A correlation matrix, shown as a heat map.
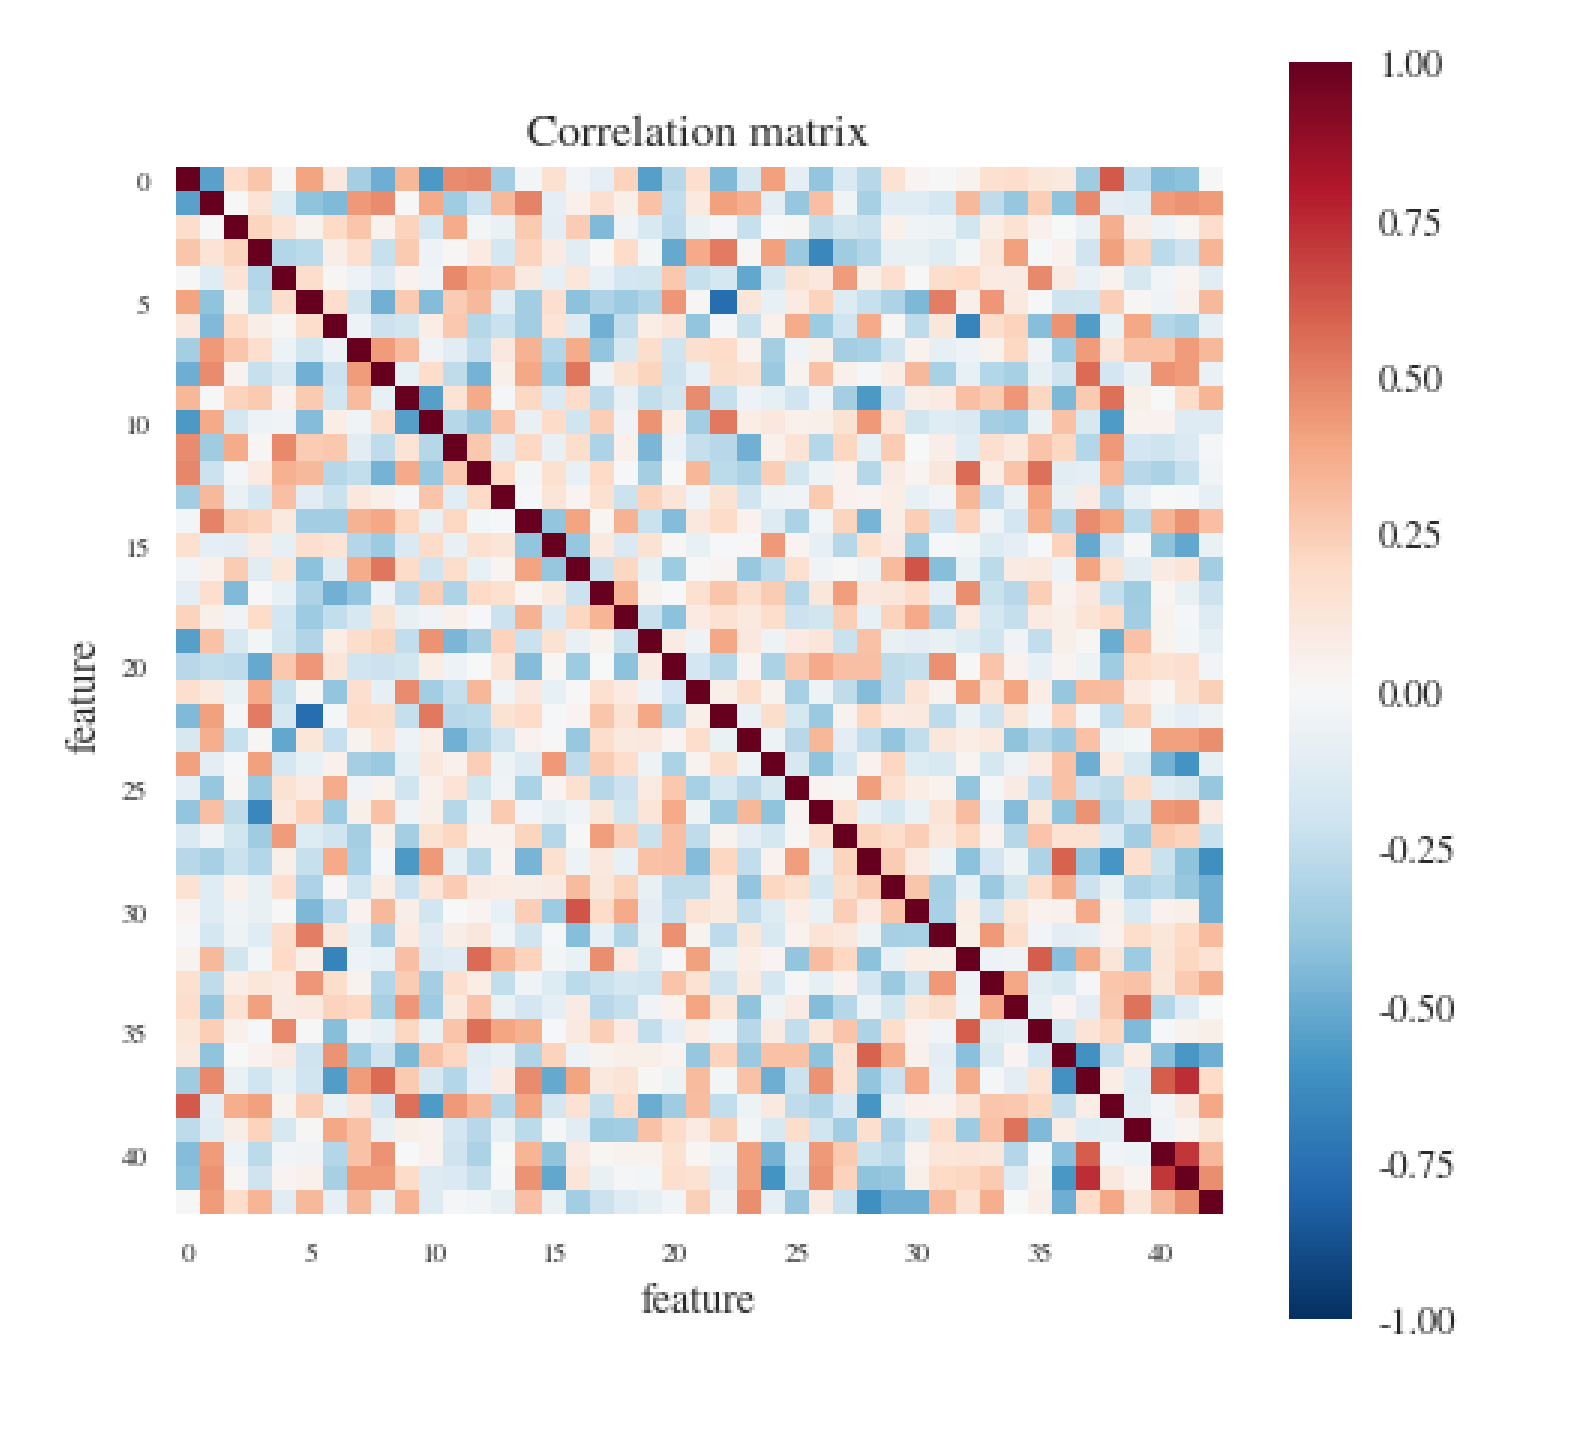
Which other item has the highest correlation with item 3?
22
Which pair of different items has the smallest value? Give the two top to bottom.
5, 22
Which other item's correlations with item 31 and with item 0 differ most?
20
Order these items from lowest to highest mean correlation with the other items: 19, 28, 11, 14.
28, 19, 11, 14
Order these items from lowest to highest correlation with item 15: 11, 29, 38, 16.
16, 38, 11, 29
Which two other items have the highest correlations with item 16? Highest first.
30, 8
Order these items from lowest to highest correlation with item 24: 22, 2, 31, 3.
31, 2, 22, 3
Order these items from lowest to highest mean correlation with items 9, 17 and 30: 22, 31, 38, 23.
31, 23, 22, 38
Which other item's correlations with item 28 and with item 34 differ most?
9
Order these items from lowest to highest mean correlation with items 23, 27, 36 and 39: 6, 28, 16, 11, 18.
16, 11, 18, 6, 28
